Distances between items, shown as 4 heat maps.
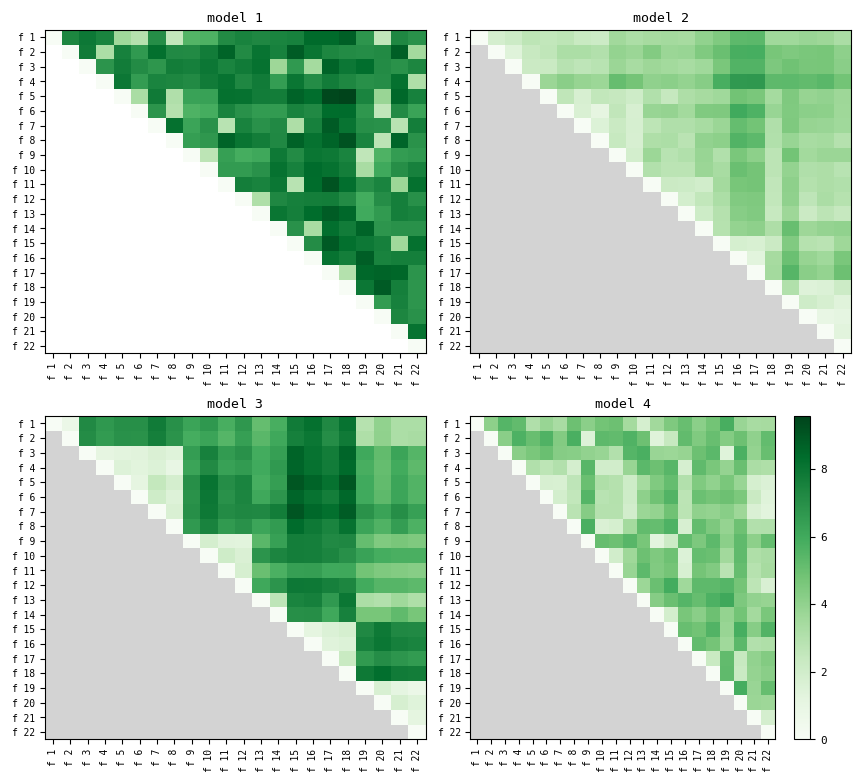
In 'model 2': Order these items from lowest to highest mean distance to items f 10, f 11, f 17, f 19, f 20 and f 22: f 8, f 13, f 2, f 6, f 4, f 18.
f 18, f 13, f 8, f 6, f 2, f 4
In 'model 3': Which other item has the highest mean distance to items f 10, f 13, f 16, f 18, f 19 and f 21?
f 7
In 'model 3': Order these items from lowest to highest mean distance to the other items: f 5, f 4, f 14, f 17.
f 4, f 5, f 14, f 17
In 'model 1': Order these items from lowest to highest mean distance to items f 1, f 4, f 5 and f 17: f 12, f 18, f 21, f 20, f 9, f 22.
f 20, f 22, f 9, f 18, f 12, f 21
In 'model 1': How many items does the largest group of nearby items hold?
5
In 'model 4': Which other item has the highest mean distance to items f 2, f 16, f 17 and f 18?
f 13
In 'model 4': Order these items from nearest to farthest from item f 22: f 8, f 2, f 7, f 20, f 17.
f 7, f 8, f 20, f 17, f 2
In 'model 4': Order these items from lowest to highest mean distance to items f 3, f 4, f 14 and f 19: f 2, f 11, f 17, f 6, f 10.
f 11, f 10, f 2, f 6, f 17
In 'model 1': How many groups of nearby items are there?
7
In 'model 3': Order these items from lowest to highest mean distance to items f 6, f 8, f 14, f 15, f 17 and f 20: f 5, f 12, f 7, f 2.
f 5, f 7, f 2, f 12
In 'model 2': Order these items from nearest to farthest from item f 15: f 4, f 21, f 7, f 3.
f 21, f 7, f 3, f 4
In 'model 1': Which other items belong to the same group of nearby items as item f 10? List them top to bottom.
f 9, f 19
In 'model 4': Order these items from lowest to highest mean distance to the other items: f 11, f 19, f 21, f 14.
f 21, f 11, f 14, f 19
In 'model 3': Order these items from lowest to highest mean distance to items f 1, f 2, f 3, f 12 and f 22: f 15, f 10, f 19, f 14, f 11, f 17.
f 19, f 11, f 10, f 14, f 17, f 15
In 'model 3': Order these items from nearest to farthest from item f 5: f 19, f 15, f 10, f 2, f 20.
f 20, f 19, f 2, f 10, f 15
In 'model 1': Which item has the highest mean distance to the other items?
f 17
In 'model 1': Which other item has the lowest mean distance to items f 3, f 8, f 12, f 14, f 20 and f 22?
f 6
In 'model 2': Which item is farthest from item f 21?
f 4
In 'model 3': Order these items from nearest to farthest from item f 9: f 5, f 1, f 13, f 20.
f 20, f 13, f 1, f 5
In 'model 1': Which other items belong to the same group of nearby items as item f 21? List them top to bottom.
f 7, f 11, f 15
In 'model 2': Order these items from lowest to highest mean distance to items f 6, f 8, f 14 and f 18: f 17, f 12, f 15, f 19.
f 12, f 15, f 19, f 17
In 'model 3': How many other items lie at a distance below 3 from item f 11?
3
